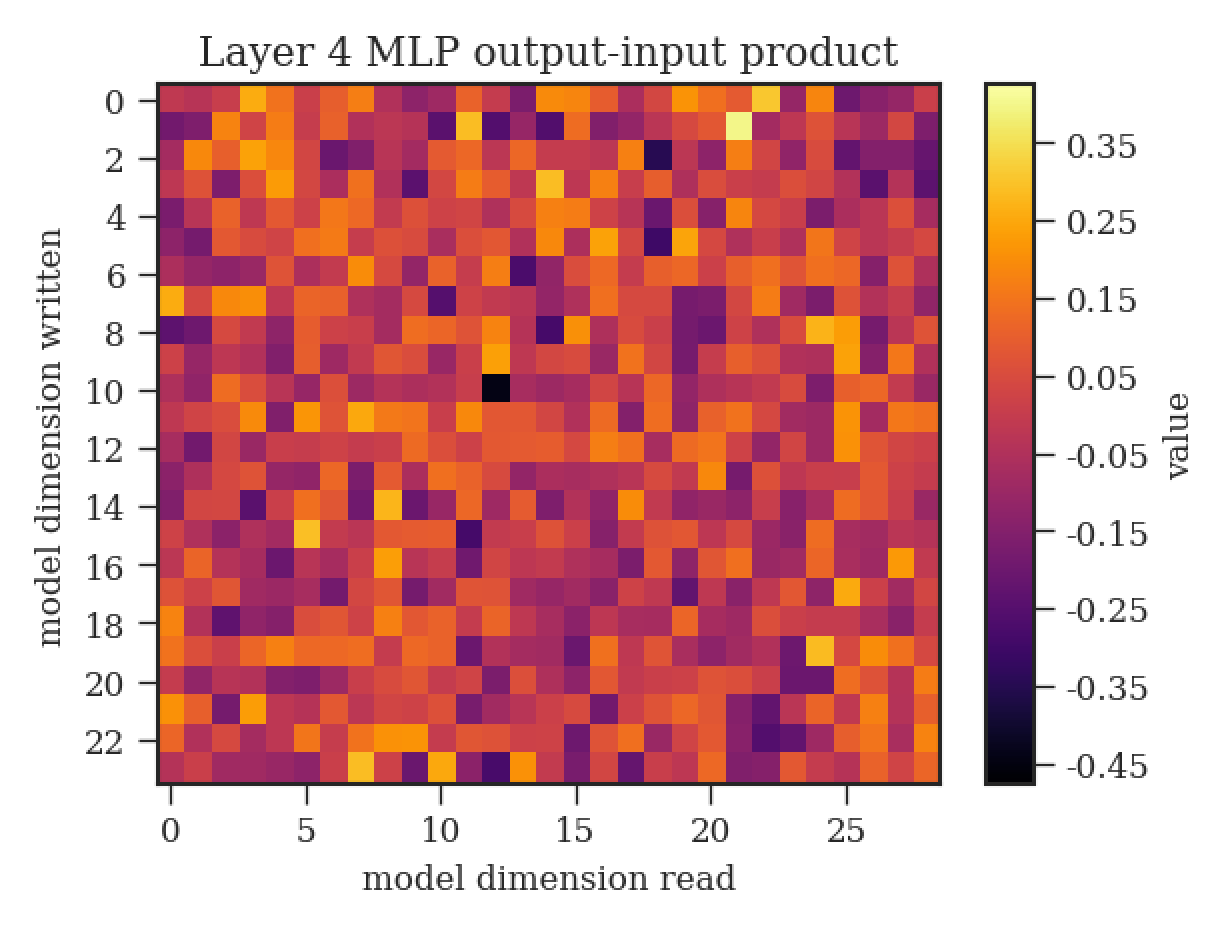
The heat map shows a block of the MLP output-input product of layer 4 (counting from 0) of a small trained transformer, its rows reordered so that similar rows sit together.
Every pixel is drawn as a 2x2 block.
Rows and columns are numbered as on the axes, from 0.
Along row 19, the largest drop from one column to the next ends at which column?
11
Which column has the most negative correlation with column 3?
8
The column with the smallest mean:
23
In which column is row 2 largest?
3
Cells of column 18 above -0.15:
21
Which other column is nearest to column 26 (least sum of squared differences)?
28
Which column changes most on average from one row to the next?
24
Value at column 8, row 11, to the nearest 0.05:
0.15
